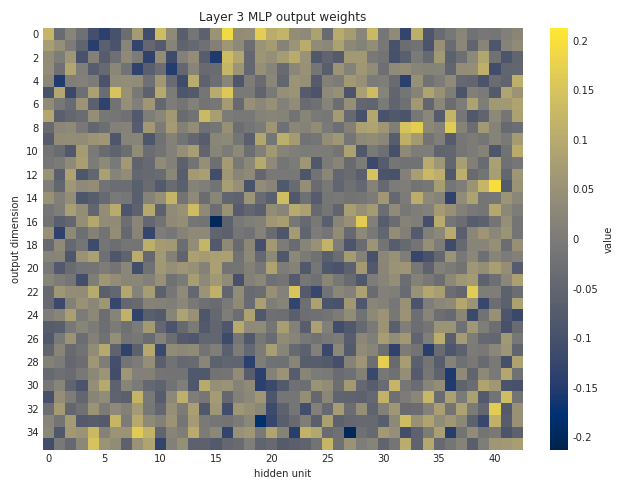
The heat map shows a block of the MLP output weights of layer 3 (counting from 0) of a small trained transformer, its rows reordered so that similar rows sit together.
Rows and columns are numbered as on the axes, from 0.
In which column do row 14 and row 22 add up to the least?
24
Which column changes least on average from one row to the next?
11
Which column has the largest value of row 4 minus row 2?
42
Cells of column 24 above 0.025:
8
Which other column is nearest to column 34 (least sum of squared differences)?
25
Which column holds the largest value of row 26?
35
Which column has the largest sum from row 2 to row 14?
16
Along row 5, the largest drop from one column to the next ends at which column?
2
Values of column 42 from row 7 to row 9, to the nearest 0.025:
0.075 -0.025 0.075
